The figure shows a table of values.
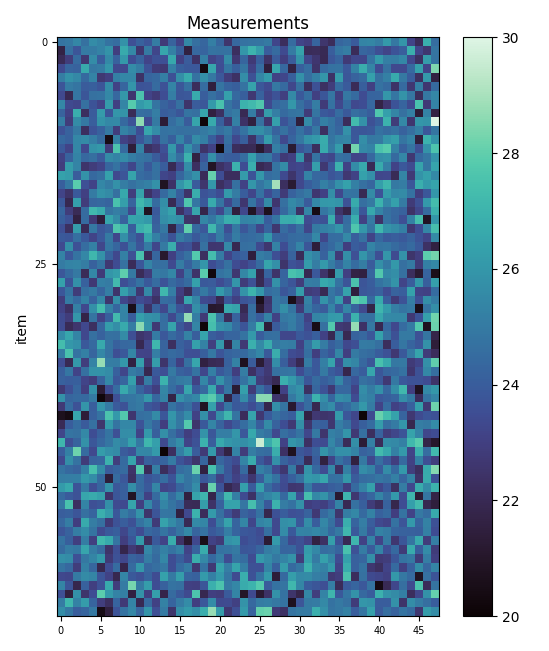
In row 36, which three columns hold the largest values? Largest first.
5, 47, 40
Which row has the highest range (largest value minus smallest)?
9
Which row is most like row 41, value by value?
3
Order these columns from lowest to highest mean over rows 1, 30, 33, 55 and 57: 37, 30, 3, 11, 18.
37, 11, 30, 3, 18
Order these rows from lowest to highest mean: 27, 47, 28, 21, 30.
47, 30, 28, 27, 21
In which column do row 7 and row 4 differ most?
45
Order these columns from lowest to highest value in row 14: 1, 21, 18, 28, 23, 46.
21, 23, 18, 46, 28, 1
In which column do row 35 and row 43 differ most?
16
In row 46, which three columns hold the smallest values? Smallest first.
13, 29, 21
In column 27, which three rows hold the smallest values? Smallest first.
39, 60, 38
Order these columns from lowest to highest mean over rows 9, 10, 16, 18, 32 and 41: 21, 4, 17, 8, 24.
4, 21, 24, 17, 8
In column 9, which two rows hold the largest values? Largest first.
61, 7
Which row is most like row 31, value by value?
18
